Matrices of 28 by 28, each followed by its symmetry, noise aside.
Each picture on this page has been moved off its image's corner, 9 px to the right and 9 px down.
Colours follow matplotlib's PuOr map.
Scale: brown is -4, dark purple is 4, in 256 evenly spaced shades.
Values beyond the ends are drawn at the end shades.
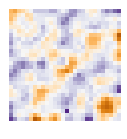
symmetric.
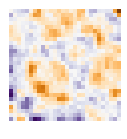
symmetric across the other diagonal.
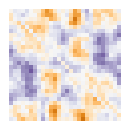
same after a half turn.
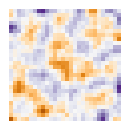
symmetric across the other diagonal.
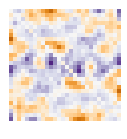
same after a half turn.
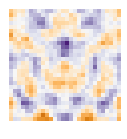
mirrored left to right.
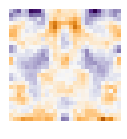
mirrored left to right.
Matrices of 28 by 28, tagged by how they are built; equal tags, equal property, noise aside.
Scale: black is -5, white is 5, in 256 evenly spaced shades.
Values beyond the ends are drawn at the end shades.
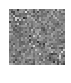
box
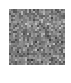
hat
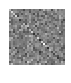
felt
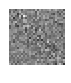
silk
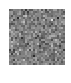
hat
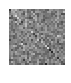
felt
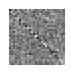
felt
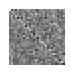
felt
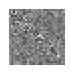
silk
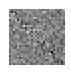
silk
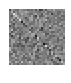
felt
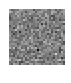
hat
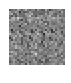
hat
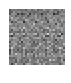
hat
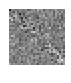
silk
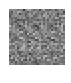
hat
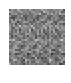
hat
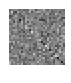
felt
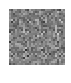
hat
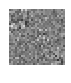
box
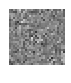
box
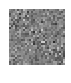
box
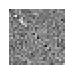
felt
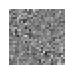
box
